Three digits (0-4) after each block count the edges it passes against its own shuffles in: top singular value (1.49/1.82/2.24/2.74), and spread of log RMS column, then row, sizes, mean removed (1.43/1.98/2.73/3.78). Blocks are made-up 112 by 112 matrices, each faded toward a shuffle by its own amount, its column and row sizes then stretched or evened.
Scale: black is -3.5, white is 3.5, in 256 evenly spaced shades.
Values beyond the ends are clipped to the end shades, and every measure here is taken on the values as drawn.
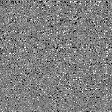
2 1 2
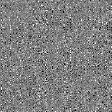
1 3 2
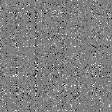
2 3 2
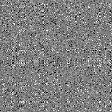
3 2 2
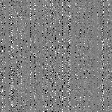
3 4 1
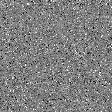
0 0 1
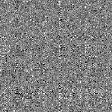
2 2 2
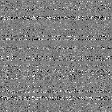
0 2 4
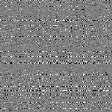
4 2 4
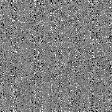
1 3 1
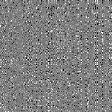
4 3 1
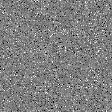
0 1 1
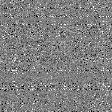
1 1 3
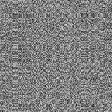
4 1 0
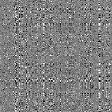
4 3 2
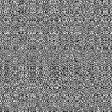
4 0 3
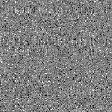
3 1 1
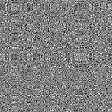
4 0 2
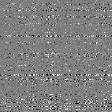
3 2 4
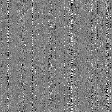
2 4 0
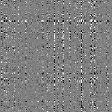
4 4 2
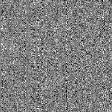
2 3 0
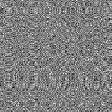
4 0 0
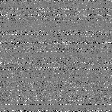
0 0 4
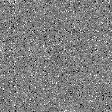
1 2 1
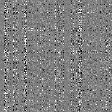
1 4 3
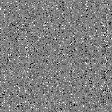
2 2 1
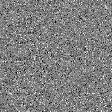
1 1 0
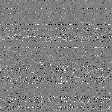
0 1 4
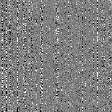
3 4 0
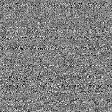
2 0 3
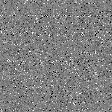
0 0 2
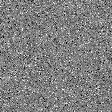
0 0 0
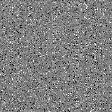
2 2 0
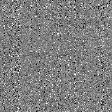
0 3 1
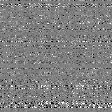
3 1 4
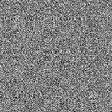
3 1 1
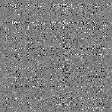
2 3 3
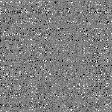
1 2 3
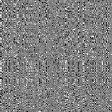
4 3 0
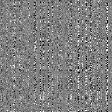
3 4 1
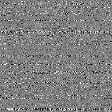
3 0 4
